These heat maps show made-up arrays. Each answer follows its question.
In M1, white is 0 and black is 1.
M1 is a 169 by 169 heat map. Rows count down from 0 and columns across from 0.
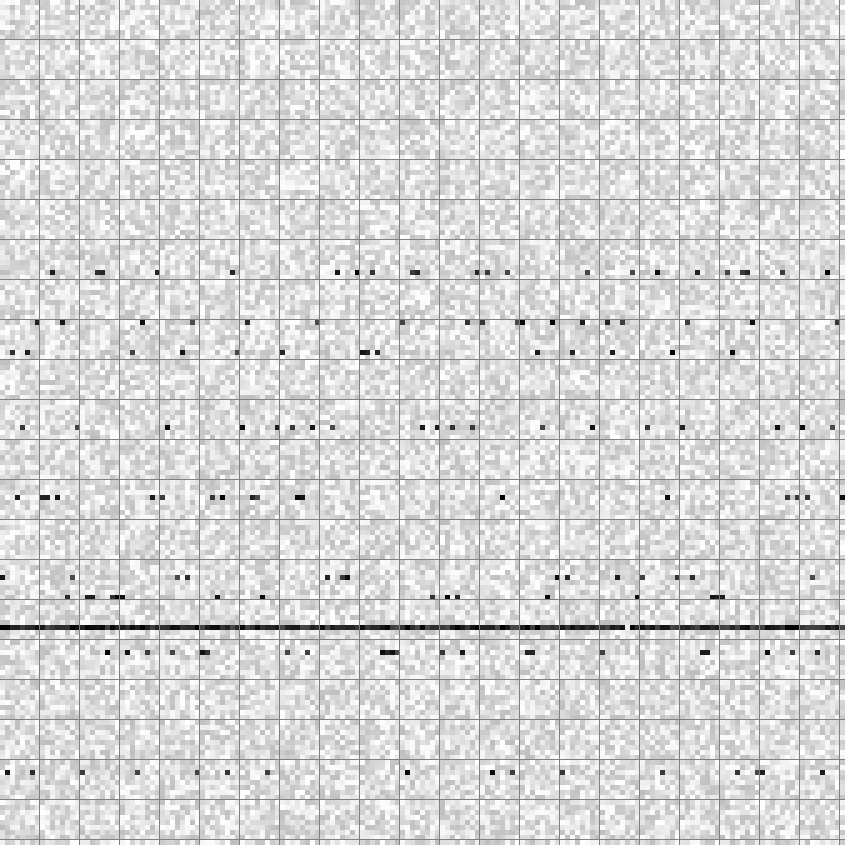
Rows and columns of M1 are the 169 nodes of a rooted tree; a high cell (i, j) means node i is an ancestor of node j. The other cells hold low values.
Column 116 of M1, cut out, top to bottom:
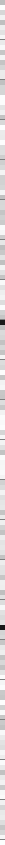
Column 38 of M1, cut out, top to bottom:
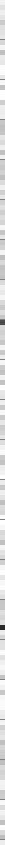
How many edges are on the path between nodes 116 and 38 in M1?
2
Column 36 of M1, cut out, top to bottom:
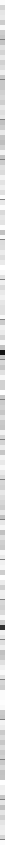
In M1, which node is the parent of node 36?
70
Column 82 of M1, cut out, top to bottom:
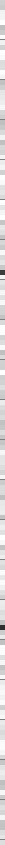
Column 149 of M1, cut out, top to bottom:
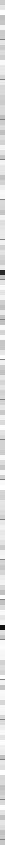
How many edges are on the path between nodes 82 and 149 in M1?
2
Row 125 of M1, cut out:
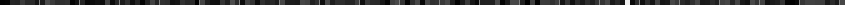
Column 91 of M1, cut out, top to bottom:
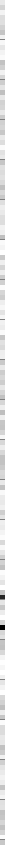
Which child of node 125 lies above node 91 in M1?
119
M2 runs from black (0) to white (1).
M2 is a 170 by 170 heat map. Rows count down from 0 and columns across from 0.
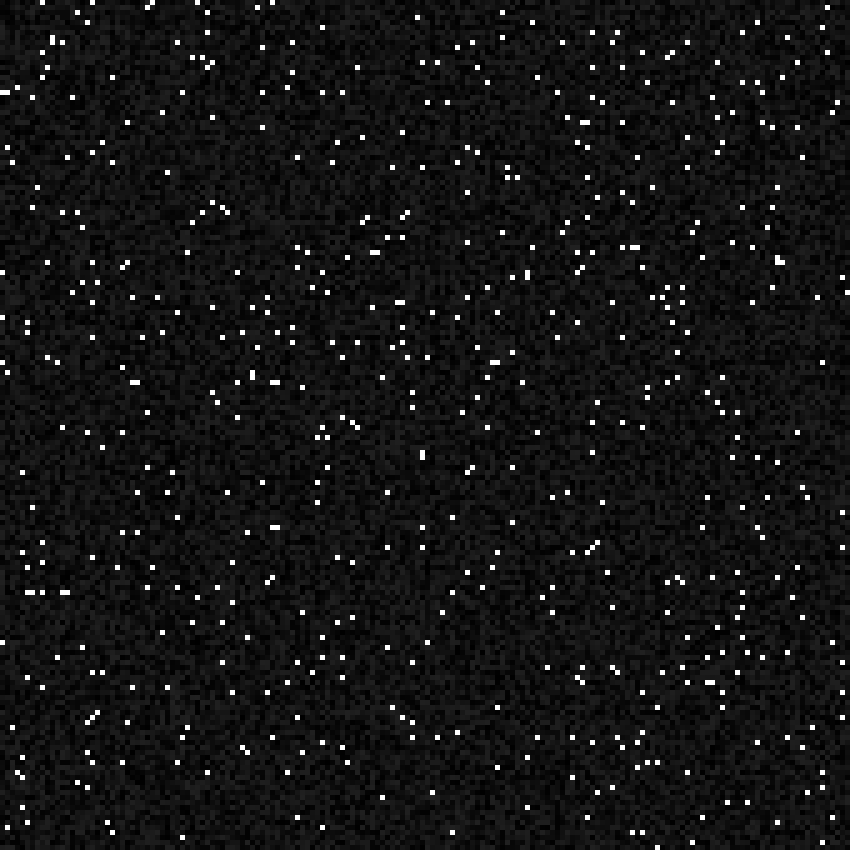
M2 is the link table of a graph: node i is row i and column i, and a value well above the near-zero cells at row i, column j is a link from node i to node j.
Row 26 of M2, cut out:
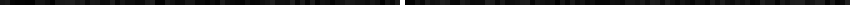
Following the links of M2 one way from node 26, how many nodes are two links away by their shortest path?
3
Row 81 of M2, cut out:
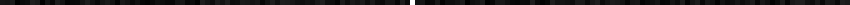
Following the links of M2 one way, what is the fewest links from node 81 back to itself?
8
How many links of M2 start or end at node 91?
7
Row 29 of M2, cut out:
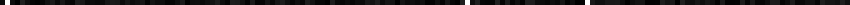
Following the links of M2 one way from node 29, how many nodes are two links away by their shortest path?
9
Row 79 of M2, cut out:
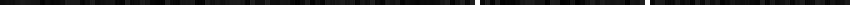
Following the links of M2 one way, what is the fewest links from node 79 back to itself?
4
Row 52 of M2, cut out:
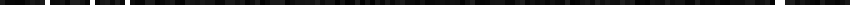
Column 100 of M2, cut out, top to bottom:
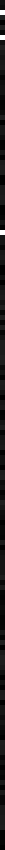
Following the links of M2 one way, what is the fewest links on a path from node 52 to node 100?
6
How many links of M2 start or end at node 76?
9
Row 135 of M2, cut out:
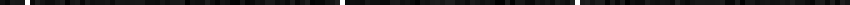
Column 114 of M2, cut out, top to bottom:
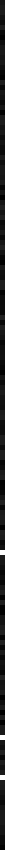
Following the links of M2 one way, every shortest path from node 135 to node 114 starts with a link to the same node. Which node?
node 115
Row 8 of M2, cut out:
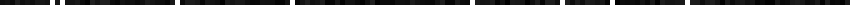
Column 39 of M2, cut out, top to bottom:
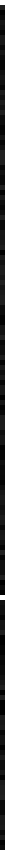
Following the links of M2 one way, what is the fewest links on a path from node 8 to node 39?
4
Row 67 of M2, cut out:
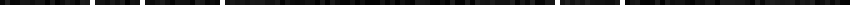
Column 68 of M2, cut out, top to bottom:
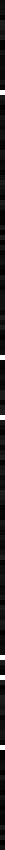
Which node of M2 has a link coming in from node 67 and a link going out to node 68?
node 18
